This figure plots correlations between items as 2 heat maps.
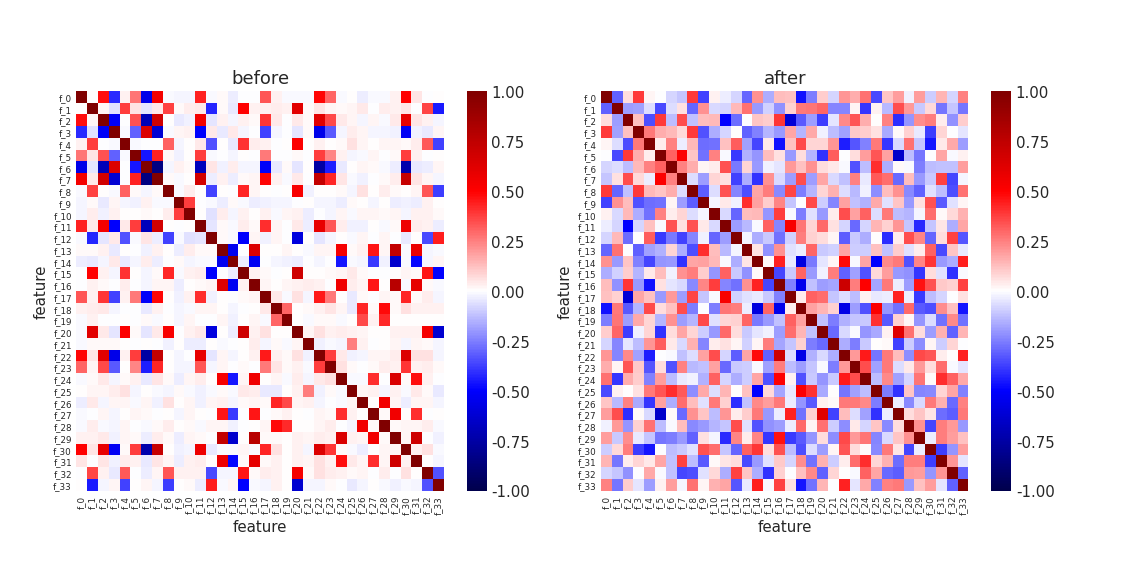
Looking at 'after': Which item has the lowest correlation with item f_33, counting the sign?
f_18
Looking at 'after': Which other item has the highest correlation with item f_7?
f_5
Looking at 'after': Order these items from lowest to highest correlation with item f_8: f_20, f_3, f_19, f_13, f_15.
f_13, f_19, f_20, f_15, f_3
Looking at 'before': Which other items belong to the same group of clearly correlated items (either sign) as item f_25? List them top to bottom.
f_21
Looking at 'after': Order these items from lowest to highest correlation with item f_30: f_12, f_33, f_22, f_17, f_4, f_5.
f_4, f_12, f_17, f_5, f_33, f_22
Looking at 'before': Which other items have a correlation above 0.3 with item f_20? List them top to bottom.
f_1, f_4, f_8, f_15, f_32
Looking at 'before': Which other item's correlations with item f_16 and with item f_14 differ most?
f_29
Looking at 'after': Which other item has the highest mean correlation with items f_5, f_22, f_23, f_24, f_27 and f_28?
f_16
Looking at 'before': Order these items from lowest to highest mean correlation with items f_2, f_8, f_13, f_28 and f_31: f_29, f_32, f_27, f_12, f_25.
f_12, f_25, f_32, f_27, f_29
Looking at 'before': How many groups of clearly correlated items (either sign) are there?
6
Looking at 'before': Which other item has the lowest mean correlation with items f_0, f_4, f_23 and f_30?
f_6
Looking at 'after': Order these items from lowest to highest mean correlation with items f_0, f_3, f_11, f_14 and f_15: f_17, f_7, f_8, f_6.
f_7, f_6, f_17, f_8
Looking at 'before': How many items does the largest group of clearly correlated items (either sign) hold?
11
